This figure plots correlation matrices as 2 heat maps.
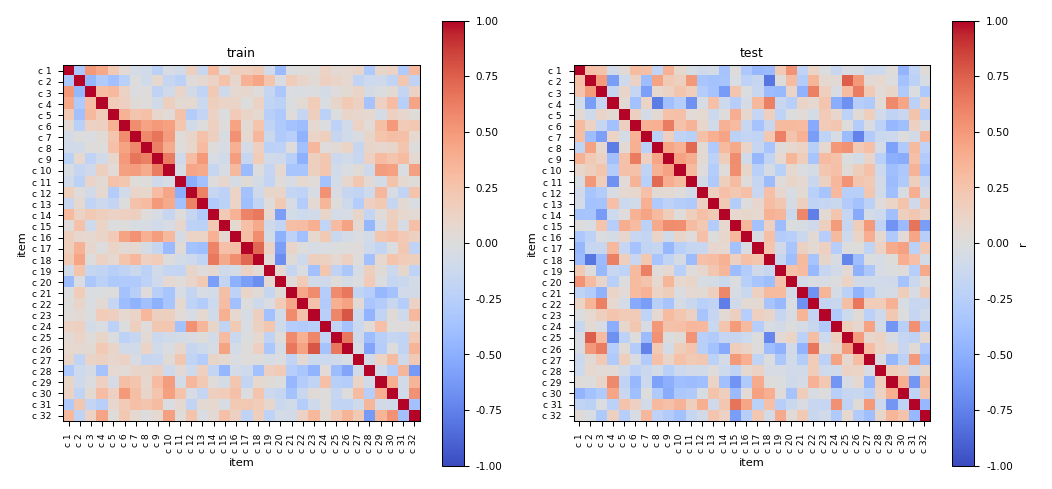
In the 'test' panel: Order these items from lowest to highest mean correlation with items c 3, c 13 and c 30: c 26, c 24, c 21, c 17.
c 24, c 21, c 26, c 17
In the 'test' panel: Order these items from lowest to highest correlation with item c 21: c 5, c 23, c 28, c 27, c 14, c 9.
c 27, c 28, c 5, c 9, c 23, c 14
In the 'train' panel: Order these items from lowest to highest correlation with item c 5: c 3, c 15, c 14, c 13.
c 13, c 15, c 14, c 3
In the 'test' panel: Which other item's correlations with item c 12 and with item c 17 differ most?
c 29
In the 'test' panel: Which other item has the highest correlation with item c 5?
c 15
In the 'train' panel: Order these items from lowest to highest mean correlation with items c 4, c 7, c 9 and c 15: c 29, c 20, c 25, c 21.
c 20, c 21, c 25, c 29
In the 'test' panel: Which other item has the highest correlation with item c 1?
c 20
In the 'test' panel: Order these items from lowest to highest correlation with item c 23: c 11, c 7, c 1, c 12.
c 12, c 7, c 1, c 11
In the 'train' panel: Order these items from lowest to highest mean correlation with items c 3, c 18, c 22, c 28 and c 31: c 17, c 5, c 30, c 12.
c 12, c 30, c 5, c 17
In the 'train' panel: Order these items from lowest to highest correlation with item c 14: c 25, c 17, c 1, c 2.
c 25, c 2, c 1, c 17
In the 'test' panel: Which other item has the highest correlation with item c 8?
c 11
